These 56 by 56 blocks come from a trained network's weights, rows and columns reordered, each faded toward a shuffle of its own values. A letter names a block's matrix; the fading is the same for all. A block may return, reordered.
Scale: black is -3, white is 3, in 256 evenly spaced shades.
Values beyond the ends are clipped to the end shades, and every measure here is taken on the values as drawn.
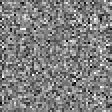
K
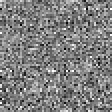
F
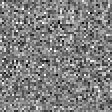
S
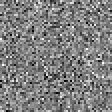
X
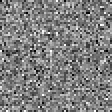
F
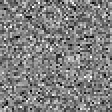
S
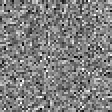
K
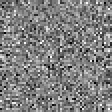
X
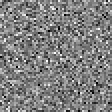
S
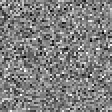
S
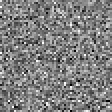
F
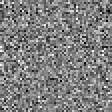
F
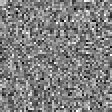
X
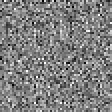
X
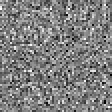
F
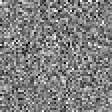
S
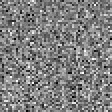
K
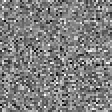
S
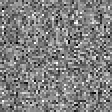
K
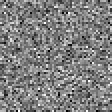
F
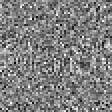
S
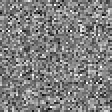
X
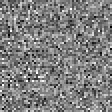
F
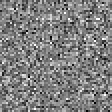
F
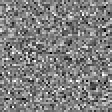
S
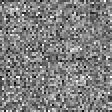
S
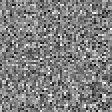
X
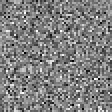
K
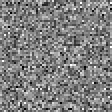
X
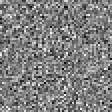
X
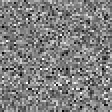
F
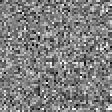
F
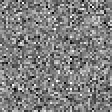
F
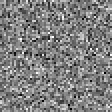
K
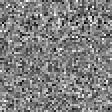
S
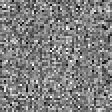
K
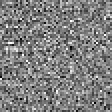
F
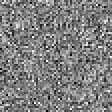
K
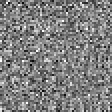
S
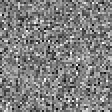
K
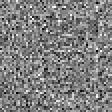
F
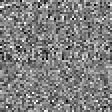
S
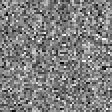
K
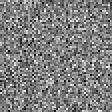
X
